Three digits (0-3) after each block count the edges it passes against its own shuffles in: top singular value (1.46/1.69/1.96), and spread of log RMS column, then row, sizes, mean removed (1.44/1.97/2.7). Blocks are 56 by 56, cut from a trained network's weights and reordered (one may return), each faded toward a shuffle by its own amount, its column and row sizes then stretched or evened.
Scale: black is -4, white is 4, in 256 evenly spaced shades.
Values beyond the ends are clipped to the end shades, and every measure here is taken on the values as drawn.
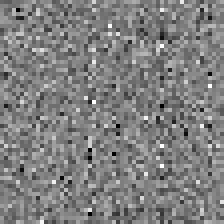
0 2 0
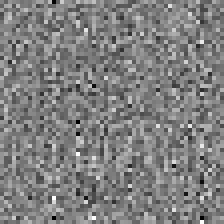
2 2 0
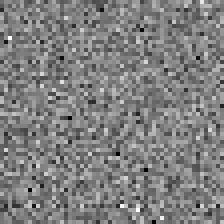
2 0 0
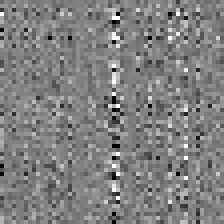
3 3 1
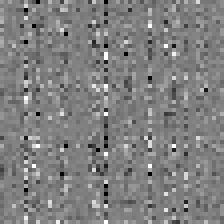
1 3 1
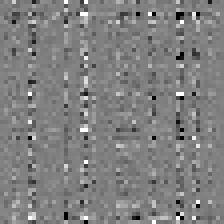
2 3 2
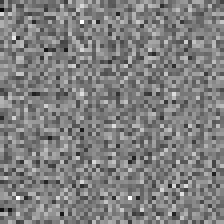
3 0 1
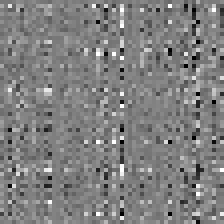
3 3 2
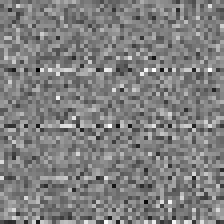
3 0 2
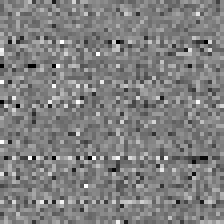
1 0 2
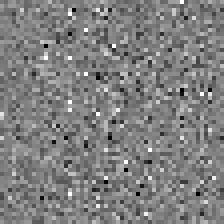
0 2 0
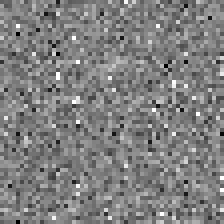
0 1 0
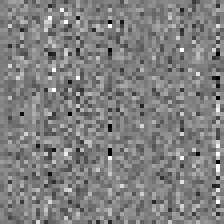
0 3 0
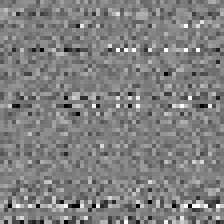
2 0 3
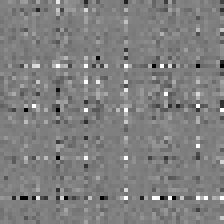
2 2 2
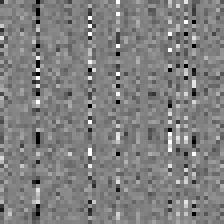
3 3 0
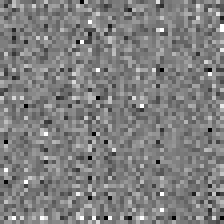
2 2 1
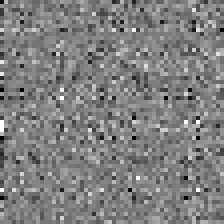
2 2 2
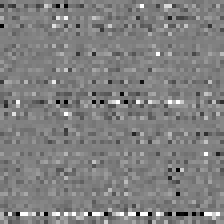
3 0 3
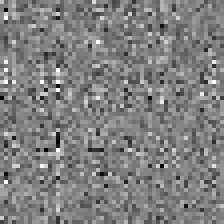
1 2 1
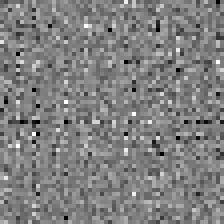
0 2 1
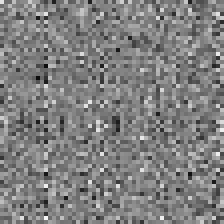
3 2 1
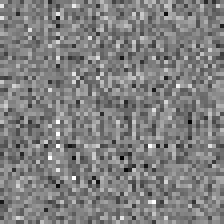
2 1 1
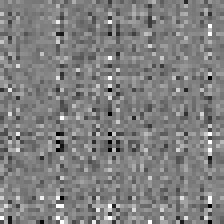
3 3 2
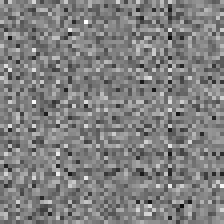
3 2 1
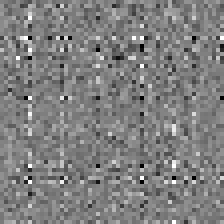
3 2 2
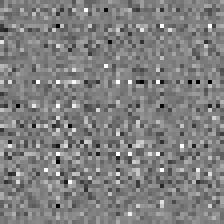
2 2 3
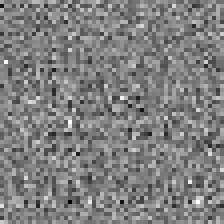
2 1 1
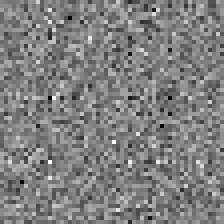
1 1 0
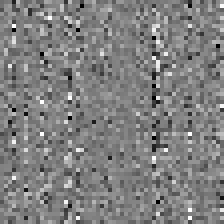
0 3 0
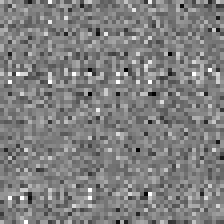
2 1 2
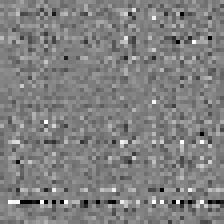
3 2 2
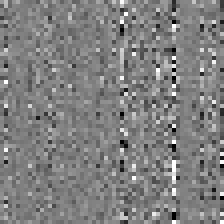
3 3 0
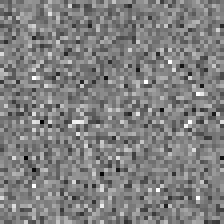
0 0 1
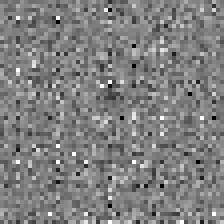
0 2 2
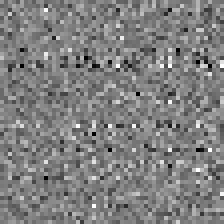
1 1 2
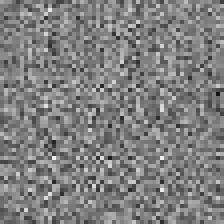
3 2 0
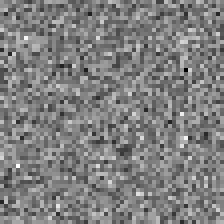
0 0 0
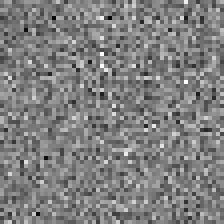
1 0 0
